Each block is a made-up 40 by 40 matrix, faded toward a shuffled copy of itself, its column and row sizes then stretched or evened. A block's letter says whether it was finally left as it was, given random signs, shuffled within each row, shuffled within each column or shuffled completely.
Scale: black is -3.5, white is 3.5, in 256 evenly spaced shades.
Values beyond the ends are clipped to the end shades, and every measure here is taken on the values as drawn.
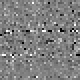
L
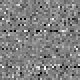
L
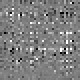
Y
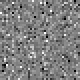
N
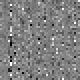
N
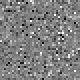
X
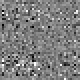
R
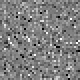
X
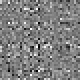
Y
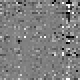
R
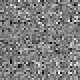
R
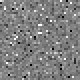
X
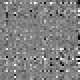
R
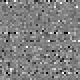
L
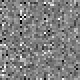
N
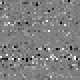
L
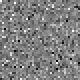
X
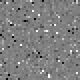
X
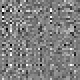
Y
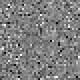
X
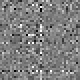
R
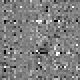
R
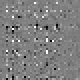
R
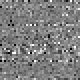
L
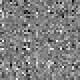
R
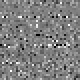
L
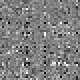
R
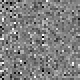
N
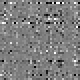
R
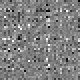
R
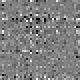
Y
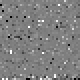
L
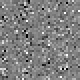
N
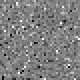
X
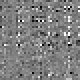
Y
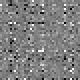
Y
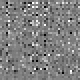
Y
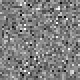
X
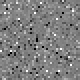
X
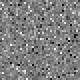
X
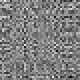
Y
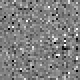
N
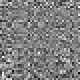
Y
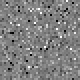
X
